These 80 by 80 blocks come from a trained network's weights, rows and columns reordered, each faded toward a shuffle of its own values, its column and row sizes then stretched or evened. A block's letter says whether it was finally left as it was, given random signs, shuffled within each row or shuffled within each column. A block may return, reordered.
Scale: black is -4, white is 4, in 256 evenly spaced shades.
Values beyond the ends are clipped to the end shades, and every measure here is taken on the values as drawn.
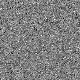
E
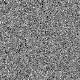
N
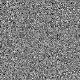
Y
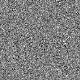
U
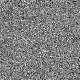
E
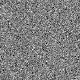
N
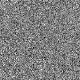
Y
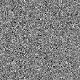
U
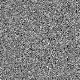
N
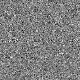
E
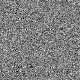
E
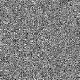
U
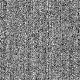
N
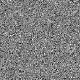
U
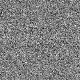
E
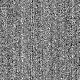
N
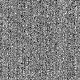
N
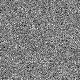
E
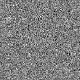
U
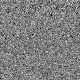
E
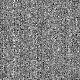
N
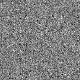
Y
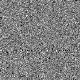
U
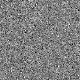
N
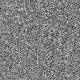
N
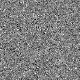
Y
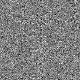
U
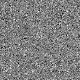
Y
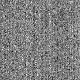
N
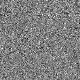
E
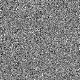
Y
